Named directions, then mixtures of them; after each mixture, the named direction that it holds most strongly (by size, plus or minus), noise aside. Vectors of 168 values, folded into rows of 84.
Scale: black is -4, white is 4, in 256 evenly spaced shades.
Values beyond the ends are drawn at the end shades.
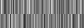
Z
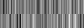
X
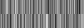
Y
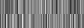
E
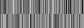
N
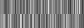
Y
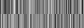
N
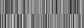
E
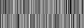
N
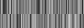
X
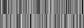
N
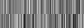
X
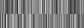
E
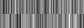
X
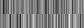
X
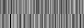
Z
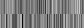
E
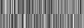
Z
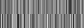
E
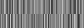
Z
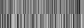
Y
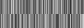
N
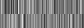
Z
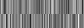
Z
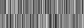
Y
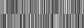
N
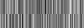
E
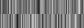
X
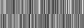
N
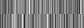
Y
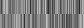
Y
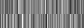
E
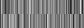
E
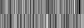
Y
